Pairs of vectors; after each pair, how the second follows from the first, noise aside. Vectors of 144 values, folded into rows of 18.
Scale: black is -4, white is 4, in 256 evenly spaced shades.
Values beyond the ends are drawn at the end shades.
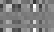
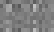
shrunk.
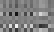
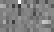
wrapped around, partly zeroed.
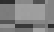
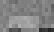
reversed, partly zeroed.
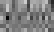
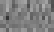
shrunk.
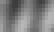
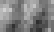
reversed.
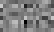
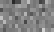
wrapped around, partly zeroed.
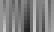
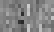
wrapped around, partly zeroed.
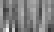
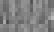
wrapped around, shrunk.
